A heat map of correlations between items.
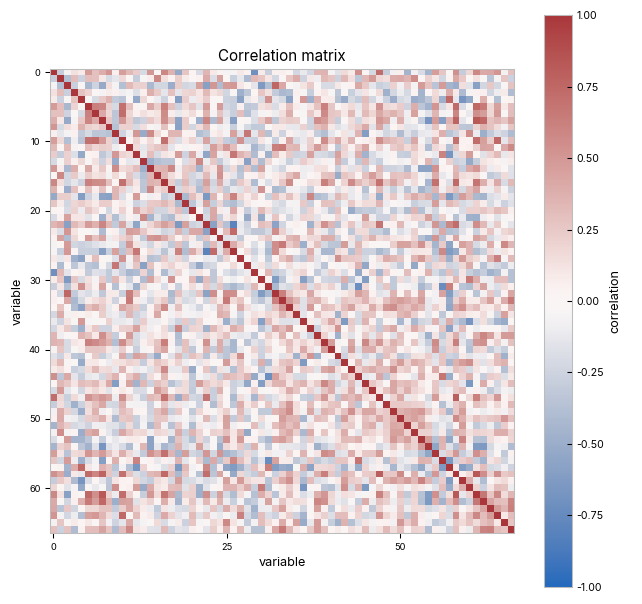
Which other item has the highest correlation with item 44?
56
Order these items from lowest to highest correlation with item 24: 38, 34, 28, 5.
28, 38, 34, 5
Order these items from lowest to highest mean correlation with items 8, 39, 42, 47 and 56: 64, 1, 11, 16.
1, 11, 64, 16
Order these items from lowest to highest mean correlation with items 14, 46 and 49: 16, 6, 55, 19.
19, 6, 55, 16
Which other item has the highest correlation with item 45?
39
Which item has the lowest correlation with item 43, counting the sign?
20
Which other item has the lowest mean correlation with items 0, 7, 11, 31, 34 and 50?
54
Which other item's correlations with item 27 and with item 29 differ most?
64
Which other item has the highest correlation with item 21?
13
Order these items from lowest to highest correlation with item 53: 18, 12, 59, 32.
12, 18, 32, 59
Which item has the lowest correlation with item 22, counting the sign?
26
